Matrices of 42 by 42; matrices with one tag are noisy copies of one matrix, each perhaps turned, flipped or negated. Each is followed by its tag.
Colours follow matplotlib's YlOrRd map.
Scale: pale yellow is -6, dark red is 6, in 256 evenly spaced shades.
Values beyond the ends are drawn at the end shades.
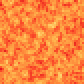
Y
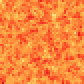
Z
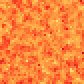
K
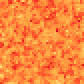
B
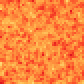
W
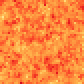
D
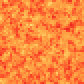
Z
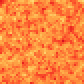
W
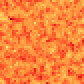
K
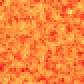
K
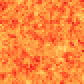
D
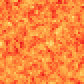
Y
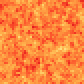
D
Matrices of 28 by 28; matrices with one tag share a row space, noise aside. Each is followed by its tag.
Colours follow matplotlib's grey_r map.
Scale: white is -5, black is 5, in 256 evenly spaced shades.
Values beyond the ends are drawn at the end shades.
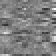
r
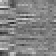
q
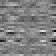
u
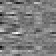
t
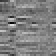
q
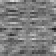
u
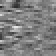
t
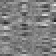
r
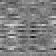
u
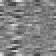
t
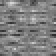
u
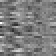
t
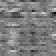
u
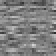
u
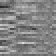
q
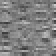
r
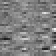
r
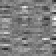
r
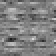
u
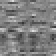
u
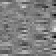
r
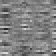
r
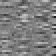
r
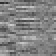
q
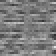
u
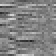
q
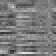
q
